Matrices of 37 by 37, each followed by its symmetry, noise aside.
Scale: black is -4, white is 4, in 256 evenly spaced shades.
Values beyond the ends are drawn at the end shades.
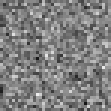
mirrored top to bottom.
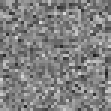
no symmetry.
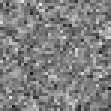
symmetric.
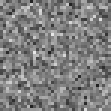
symmetric.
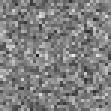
mirrored top to bottom.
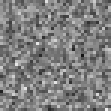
antisymmetric.
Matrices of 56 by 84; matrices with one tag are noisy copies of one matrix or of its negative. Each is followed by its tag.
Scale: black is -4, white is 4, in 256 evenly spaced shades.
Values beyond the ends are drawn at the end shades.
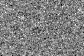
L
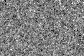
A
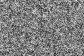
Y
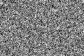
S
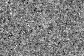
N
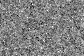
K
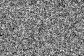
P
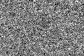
N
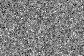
P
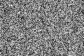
L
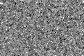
S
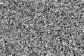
S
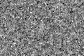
P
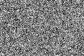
A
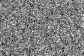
K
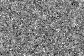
Y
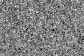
A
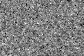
K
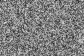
A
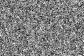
P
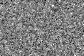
S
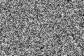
K
